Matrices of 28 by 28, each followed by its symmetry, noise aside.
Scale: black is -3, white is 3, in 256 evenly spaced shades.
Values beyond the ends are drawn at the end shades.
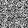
same after a half turn.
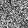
symmetric.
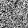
no symmetry.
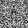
mirrored left to right.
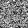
symmetric across the other diagonal.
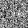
mirrored top to bottom.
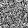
no symmetry.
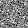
same after a half turn.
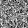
no symmetry.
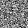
antisymmetric.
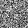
symmetric.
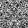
mirrored left to right.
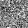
no symmetry.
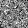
symmetric across the other diagonal.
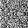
mirrored top to bottom.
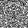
mirrored left to right.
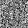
same after a half turn.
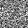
same after a half turn.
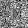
mirrored top to bottom.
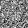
symmetric.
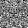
mirrored left to right.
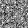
mirrored top to bottom.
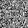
mirrored top to bottom.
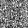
mirrored top to bottom.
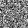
no symmetry.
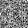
mirrored top to bottom.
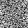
same after a half turn.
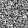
symmetric across the other diagonal.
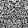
mirrored left to right.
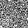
symmetric across the other diagonal.
